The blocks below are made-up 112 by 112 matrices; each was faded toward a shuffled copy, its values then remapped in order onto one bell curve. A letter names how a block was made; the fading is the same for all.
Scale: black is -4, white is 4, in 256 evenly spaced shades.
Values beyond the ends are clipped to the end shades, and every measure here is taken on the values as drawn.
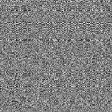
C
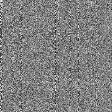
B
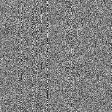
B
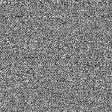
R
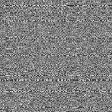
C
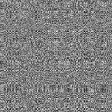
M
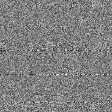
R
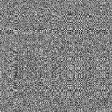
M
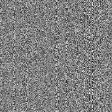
B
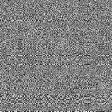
C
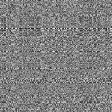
C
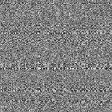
C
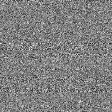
R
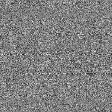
R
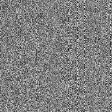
B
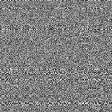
C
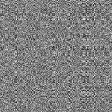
M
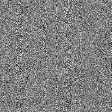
B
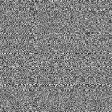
C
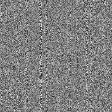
B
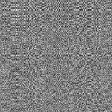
M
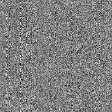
B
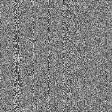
B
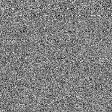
R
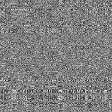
C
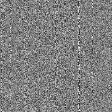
B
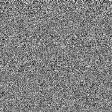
R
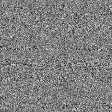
R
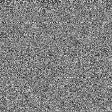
R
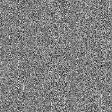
B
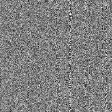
B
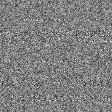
R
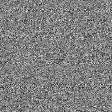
R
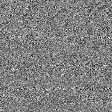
R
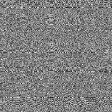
C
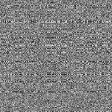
C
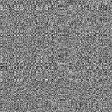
M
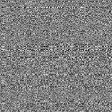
C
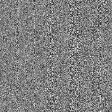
B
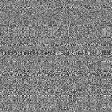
C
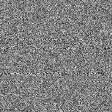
R
